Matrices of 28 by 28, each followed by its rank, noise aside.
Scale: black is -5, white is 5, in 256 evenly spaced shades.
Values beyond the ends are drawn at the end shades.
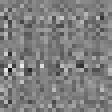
three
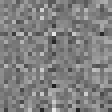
four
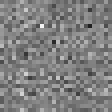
five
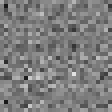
five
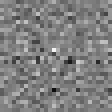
four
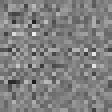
three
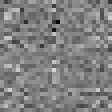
four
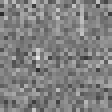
five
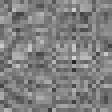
three
